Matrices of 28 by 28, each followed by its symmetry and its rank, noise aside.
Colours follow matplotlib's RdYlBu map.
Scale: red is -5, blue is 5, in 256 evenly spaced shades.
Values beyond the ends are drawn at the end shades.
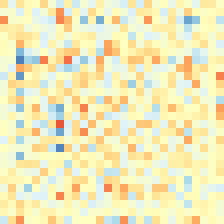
no symmetry, rank six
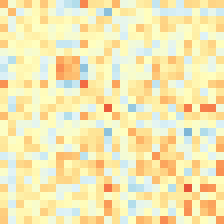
symmetric, rank three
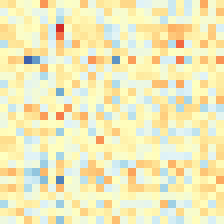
antisymmetric, rank four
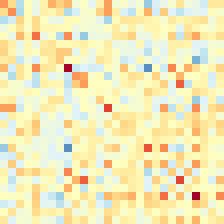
symmetric, rank four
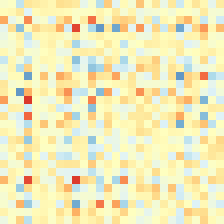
antisymmetric, rank four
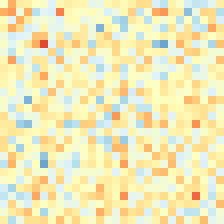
symmetric, rank six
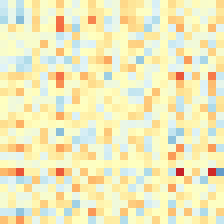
no symmetry, rank four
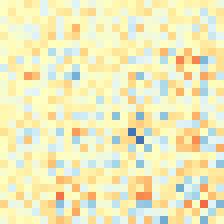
symmetric, rank four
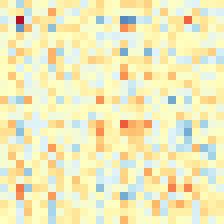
no symmetry, rank three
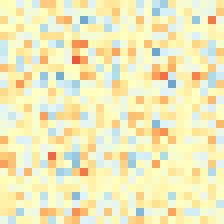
antisymmetric, rank four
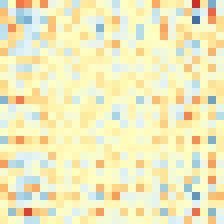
no symmetry, rank three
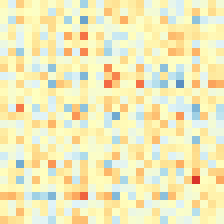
no symmetry, rank three
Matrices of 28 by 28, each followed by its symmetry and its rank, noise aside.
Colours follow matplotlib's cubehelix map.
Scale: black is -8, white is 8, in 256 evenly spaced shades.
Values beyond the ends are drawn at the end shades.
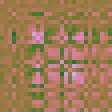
symmetric, rank two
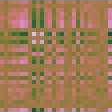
symmetric, rank one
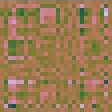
antisymmetric, rank two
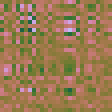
no symmetry, rank two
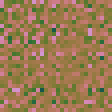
no symmetry, rank three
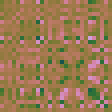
symmetric, rank two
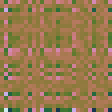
no symmetry, rank one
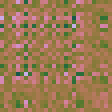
symmetric, rank two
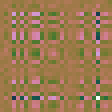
symmetric, rank one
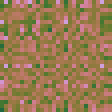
no symmetry, rank three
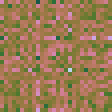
symmetric, rank three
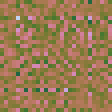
no symmetry, rank three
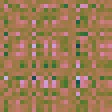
no symmetry, rank two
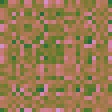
symmetric, rank three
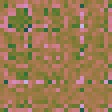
symmetric, rank three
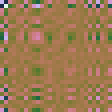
symmetric, rank one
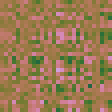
antisymmetric, rank two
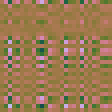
no symmetry, rank one
